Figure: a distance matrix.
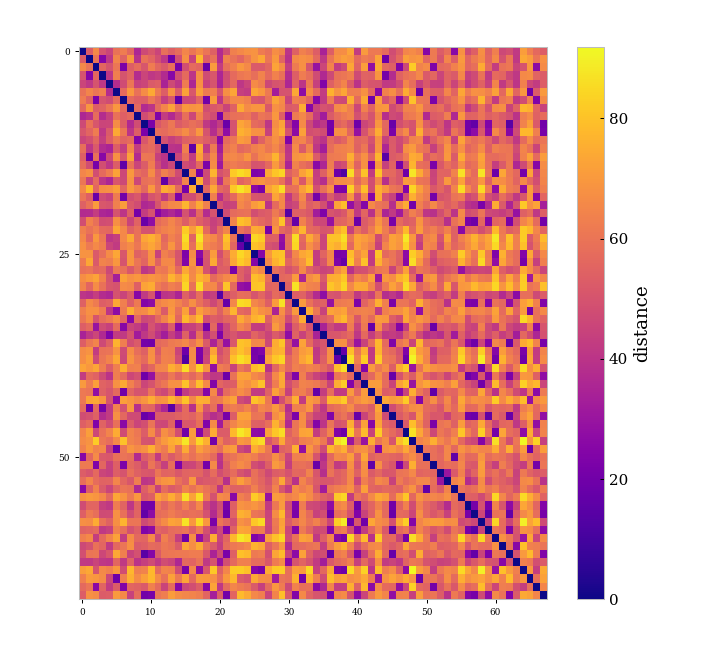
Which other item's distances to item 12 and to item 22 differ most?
16
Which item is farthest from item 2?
48
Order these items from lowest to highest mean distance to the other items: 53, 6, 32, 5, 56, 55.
56, 6, 53, 5, 32, 55
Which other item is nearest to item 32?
65
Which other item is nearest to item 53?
52
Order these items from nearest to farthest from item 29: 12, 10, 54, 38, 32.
54, 12, 32, 10, 38
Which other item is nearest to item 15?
38
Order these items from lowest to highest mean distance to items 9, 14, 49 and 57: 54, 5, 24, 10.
10, 5, 54, 24
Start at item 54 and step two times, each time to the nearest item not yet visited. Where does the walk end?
0
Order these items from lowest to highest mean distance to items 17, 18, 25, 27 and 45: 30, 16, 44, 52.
30, 52, 44, 16
